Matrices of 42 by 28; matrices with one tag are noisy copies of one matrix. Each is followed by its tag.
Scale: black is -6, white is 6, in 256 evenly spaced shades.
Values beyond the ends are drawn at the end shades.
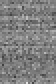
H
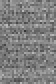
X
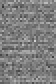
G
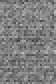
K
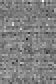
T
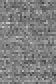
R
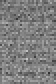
R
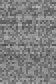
H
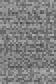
X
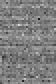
H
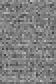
G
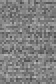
T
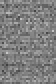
G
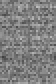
H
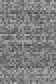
X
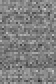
X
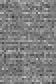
G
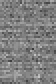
T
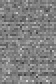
R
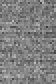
T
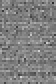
R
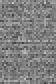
G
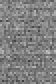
K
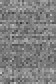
X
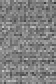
R
